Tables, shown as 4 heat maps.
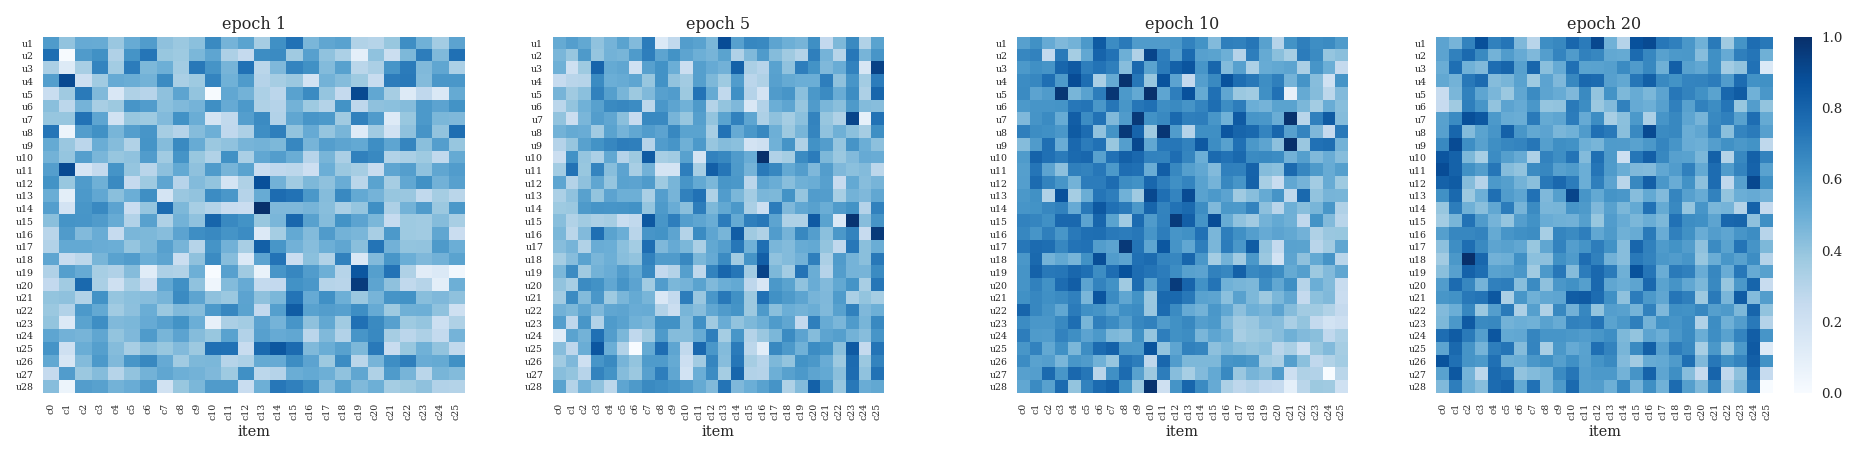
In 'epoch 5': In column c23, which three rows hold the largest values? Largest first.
u15, u7, u25
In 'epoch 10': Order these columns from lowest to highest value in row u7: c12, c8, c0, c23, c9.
c0, c8, c23, c12, c9
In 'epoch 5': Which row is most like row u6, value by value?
u9
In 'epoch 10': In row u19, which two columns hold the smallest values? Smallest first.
c23, c24
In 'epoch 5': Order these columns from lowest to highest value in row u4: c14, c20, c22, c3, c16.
c16, c22, c20, c14, c3
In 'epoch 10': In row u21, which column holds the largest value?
c6
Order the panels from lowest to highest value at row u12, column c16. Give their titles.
epoch 1, epoch 5, epoch 10, epoch 20
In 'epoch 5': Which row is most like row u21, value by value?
u11
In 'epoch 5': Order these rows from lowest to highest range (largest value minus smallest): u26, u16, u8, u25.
u8, u26, u16, u25
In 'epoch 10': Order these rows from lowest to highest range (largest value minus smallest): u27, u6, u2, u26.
u6, u26, u2, u27
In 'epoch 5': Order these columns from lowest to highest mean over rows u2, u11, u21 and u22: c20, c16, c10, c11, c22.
c11, c22, c20, c10, c16
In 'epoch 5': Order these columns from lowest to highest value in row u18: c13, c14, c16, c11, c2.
c14, c11, c2, c13, c16
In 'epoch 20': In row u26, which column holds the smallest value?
c15
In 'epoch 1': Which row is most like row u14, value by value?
u12
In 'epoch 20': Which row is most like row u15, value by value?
u5
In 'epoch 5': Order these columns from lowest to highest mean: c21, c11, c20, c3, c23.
c21, c11, c3, c20, c23
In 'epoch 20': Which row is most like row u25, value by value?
u20
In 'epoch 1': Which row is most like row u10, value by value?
u24
